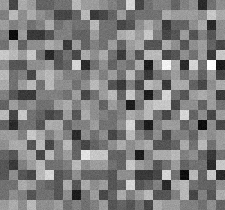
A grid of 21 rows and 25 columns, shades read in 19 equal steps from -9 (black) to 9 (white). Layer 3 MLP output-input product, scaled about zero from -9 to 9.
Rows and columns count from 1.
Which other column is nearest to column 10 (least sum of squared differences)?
3
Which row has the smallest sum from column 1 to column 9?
4
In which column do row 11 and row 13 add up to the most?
19
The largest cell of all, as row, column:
7, 24
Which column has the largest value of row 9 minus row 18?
21
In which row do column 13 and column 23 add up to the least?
13
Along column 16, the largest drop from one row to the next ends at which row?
16
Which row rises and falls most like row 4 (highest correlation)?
12
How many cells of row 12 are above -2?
17
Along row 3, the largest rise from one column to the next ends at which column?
25
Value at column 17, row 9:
4
